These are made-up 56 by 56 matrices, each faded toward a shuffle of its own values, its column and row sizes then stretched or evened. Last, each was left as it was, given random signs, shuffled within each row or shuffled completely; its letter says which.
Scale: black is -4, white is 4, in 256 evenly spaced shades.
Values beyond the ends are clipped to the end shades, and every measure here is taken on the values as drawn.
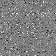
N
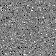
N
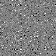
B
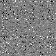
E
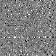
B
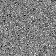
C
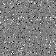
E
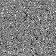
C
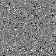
E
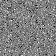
C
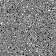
C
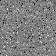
C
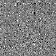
E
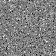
C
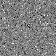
C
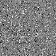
E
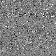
N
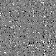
B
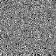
B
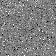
C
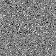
N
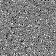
C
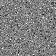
C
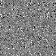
E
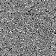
N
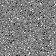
C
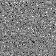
N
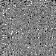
B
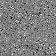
N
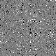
E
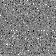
N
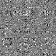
B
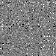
E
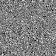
N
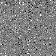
E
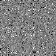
E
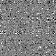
B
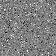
C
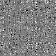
B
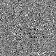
E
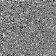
E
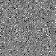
B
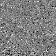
N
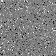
C
